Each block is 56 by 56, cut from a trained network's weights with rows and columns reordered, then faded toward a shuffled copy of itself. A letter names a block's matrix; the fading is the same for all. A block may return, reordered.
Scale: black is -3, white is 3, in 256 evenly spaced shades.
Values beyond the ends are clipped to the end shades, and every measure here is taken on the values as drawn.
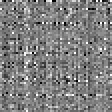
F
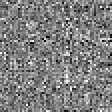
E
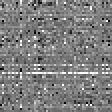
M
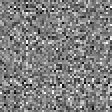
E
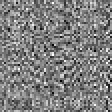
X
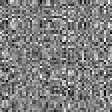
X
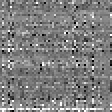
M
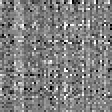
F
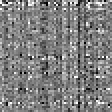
F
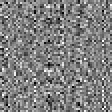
X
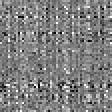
F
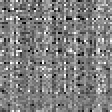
F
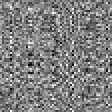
X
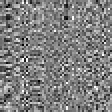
X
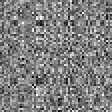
X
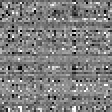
M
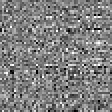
E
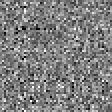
E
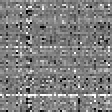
M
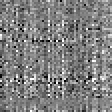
F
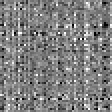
F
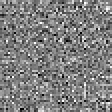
E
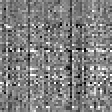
F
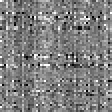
F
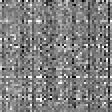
F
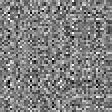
X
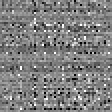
M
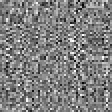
X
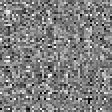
E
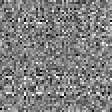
E
